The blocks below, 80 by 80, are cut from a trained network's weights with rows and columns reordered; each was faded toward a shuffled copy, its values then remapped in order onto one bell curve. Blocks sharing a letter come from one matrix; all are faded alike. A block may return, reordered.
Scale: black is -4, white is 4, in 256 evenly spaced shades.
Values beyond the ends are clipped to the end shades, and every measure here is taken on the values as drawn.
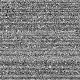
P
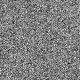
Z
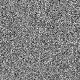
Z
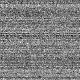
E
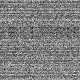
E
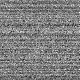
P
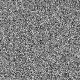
Z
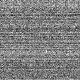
E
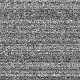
E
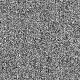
Z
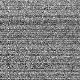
P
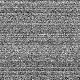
E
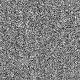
Z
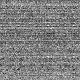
E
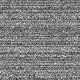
P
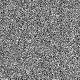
Z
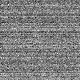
E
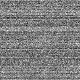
E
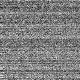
E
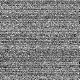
P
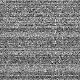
P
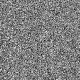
Z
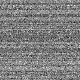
P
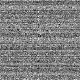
P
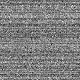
P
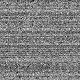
P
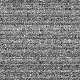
P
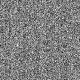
Z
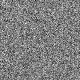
Z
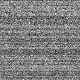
P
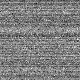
P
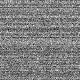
E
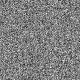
Z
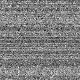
P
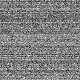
E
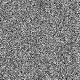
Z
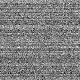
E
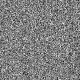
Z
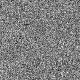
Z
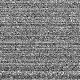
P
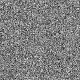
Z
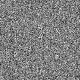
Z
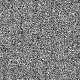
Z
